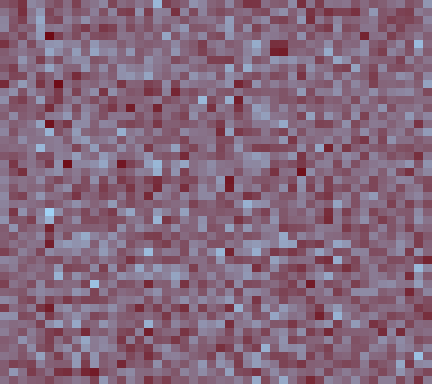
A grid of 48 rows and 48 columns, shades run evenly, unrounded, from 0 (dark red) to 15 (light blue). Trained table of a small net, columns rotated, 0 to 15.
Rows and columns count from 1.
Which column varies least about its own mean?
4
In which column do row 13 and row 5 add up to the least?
6
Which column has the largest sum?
5
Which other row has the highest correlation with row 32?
41
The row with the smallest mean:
42
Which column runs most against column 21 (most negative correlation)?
8
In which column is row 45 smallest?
17
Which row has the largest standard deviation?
21
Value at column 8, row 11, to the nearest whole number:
7
